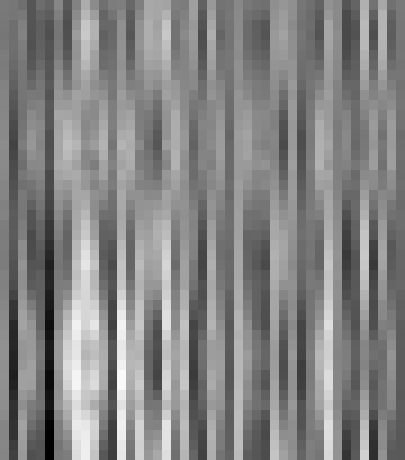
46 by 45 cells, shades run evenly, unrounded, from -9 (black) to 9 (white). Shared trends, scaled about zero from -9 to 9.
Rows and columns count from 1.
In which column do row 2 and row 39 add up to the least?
6
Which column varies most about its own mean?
8
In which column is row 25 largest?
10
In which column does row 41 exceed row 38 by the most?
18
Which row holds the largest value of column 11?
33
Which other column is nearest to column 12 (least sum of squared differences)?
15
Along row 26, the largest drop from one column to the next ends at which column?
42
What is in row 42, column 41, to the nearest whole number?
3
